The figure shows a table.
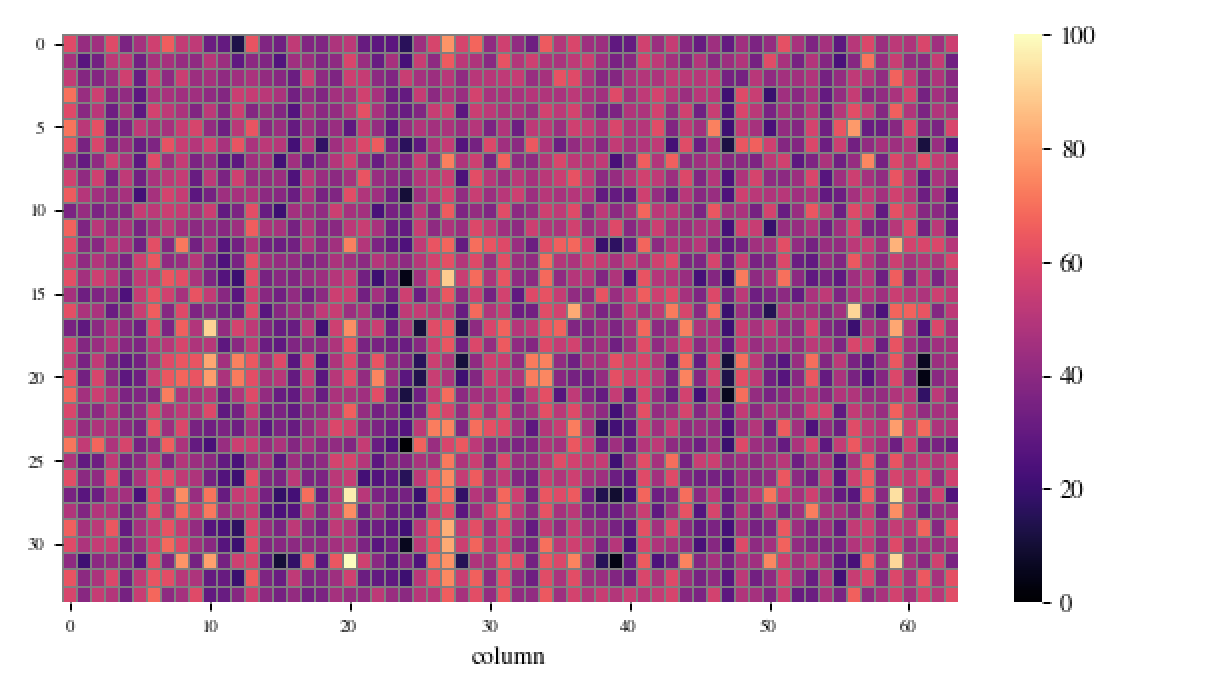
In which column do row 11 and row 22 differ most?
39
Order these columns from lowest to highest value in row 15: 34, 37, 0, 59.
37, 0, 59, 34
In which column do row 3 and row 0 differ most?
12
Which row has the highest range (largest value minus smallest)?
31
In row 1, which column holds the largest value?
57
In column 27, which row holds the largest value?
14
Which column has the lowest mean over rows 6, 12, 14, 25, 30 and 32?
24
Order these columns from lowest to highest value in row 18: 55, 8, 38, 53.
55, 38, 53, 8
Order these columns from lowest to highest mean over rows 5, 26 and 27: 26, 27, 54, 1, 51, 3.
1, 54, 3, 51, 26, 27
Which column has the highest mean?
27
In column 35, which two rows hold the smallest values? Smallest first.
21, 6
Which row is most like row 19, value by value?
20
